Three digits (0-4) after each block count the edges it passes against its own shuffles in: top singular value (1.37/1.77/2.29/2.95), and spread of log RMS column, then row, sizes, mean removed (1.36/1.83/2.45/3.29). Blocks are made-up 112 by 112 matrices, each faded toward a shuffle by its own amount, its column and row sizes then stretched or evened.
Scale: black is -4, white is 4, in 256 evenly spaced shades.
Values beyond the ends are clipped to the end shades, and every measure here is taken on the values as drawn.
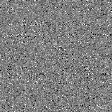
1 1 2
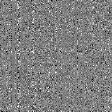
0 4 2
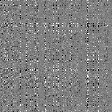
3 4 3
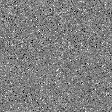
1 0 1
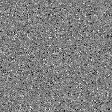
1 0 2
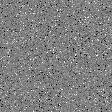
0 0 0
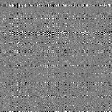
4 3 4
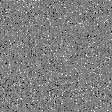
1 0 1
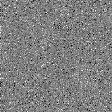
2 1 0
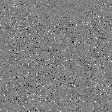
0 1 2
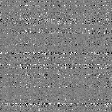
1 3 4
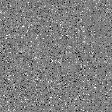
1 2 2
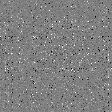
0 2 2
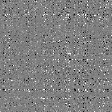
2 3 3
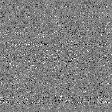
1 1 3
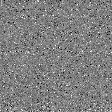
0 0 2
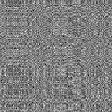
4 0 1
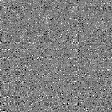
3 1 2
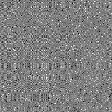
4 1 1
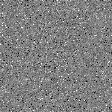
1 1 1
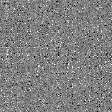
2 2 0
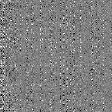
2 4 2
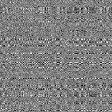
4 2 4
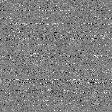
1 0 4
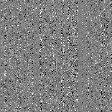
1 4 0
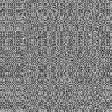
4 2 0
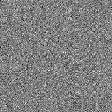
3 0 0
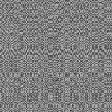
4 3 2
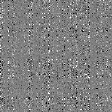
0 4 3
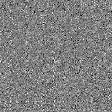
2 2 1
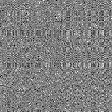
4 1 1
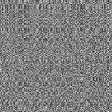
4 3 2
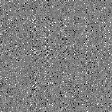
2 3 2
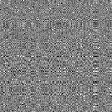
4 2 3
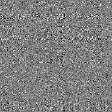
2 3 3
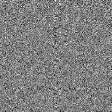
2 2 2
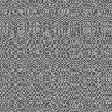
4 1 1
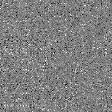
2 1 1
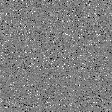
1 0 2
